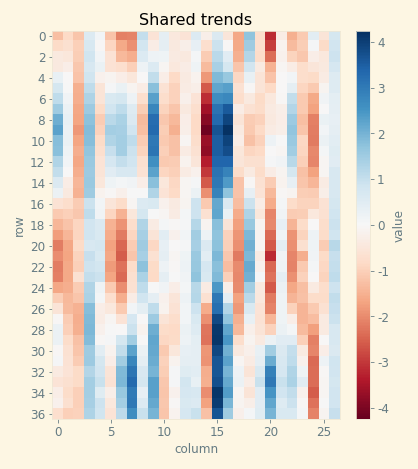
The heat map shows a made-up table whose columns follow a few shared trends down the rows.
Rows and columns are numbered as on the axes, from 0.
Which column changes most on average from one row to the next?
16
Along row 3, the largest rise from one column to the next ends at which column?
15
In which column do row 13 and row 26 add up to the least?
14
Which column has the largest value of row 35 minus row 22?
20
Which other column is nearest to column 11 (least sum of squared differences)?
19
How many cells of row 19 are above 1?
4
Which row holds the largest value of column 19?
33
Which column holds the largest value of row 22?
18
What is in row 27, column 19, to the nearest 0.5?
-0.5
